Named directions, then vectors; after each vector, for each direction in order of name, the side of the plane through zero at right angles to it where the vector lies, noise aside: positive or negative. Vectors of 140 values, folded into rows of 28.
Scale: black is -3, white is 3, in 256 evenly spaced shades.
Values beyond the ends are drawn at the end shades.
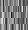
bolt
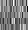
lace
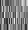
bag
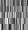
negative, negative, negative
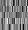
negative, negative, negative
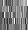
positive, negative, positive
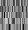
negative, negative, negative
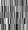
negative, negative, positive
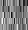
negative, positive, negative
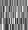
positive, positive, positive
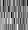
negative, positive, negative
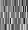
negative, positive, positive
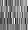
positive, negative, positive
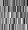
negative, positive, negative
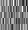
negative, positive, positive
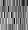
negative, positive, negative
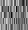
negative, positive, positive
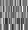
positive, positive, positive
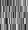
positive, positive, negative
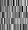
positive, negative, negative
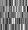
positive, positive, positive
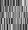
positive, negative, negative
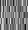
positive, positive, negative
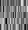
positive, positive, negative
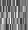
positive, positive, negative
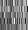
positive, negative, positive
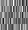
negative, positive, positive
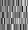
positive, negative, negative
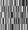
negative, positive, positive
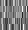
positive, positive, positive
